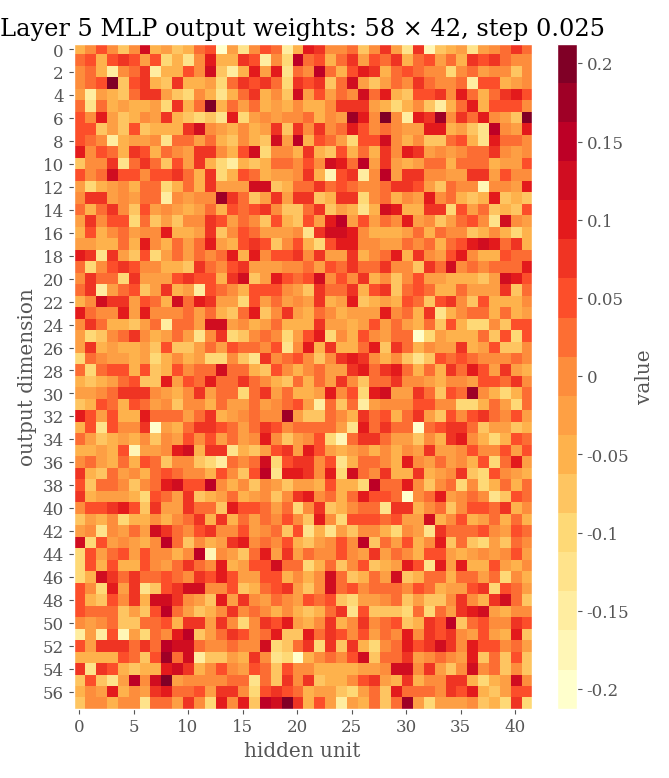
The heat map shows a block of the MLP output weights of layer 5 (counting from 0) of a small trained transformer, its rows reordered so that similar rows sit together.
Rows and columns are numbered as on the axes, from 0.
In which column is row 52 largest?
8
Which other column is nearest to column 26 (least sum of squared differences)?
35
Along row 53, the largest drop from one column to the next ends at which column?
11
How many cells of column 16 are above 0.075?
5
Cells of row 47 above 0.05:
8
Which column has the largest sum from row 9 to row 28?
12
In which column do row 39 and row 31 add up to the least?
30
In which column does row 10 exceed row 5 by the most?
33
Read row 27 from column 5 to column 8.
-0.05 -0.025 -0.1 -0.05
